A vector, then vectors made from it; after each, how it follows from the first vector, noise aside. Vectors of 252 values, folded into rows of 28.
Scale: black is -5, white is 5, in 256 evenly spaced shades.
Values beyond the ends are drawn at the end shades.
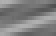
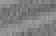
shrunk.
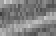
copied.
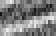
scaled up.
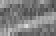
copied.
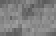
wrapped around, negated, shrunk.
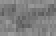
wrapped around, negated, shrunk.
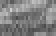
wrapped around.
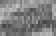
wrapped around.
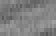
wrapped around, negated, shrunk.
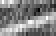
scaled up.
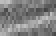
copied.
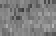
wrapped around, negated, partly zeroed.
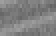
shrunk.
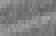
shrunk.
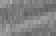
shrunk.
